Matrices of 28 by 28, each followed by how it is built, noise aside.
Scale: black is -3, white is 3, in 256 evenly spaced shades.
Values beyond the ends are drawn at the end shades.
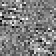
block diagonal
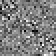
block diagonal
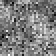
smooth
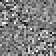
block diagonal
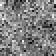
smooth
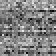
blocks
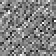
Hankel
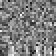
blocks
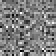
low rank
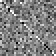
diagonal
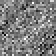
Hankel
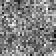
smooth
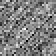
Hankel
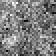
smooth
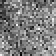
smooth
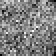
smooth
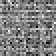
blocks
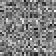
blocks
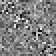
block diagonal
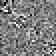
block diagonal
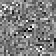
block diagonal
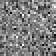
low rank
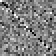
diagonal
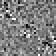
block diagonal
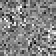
block diagonal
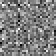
low rank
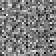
repeating rows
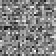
blocks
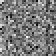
repeating rows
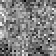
smooth
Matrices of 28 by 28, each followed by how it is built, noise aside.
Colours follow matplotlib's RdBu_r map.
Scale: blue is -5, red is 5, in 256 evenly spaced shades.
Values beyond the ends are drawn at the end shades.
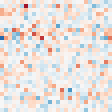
uneven rows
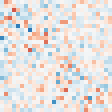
block diagonal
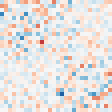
block diagonal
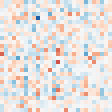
low rank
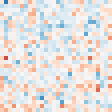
blocks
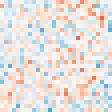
smooth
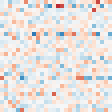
uneven rows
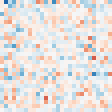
low rank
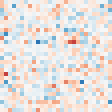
low rank
